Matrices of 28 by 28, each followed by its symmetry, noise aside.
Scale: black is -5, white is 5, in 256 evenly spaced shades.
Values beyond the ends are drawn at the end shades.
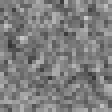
no symmetry.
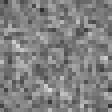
symmetric across the other diagonal.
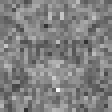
mirrored left to right.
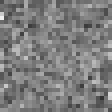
same after a half turn.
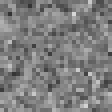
antisymmetric.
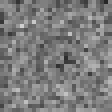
symmetric.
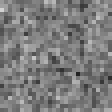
no symmetry.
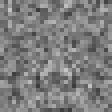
mirrored left to right.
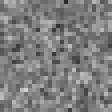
no symmetry.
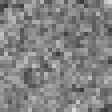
symmetric across the other diagonal.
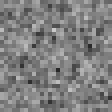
same after a half turn.
